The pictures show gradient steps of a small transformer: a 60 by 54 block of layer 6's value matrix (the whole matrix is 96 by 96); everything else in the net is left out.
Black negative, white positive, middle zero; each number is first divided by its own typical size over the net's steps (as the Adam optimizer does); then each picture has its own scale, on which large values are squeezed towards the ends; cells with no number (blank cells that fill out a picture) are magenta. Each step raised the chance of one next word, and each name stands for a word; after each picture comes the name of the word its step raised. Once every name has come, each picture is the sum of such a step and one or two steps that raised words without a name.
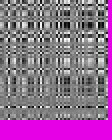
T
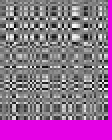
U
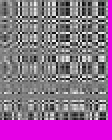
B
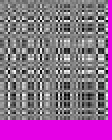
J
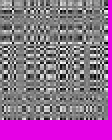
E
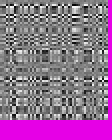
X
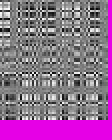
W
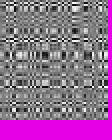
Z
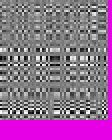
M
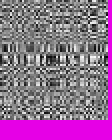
M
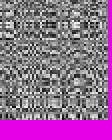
T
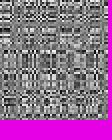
X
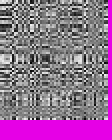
W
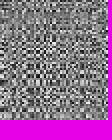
E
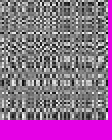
B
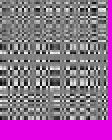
Z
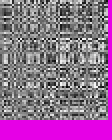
Z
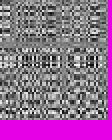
M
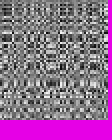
B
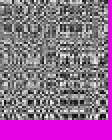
X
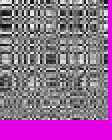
T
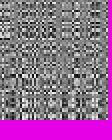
W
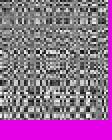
X
